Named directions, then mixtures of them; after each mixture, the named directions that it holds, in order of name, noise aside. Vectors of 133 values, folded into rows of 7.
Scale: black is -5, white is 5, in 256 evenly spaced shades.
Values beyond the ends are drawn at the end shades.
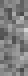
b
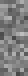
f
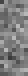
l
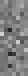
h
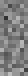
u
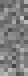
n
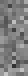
l, n, u.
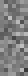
f, u.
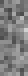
b.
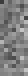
b, l, n.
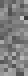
b, f, n.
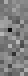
f, h, u.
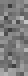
h, n, u.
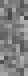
b, n.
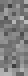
n, u.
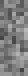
b.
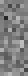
u.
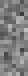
b, u.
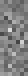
h, u.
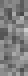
b.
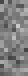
l.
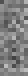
l, n.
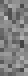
b, u.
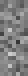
h.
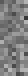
f, l, n.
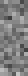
b, f.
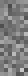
f, n, u.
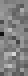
f, h.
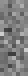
h.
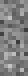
b, f, h.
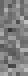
h, n.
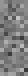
f, h, u.
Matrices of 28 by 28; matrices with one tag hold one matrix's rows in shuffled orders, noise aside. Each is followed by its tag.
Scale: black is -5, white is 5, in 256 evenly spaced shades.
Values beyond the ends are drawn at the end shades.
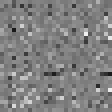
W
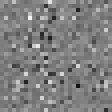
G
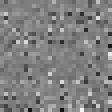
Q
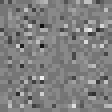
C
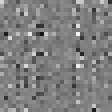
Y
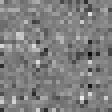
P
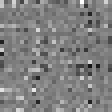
P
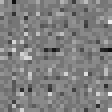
W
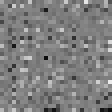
W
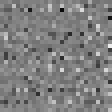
Q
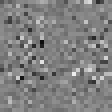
C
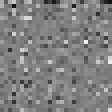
W
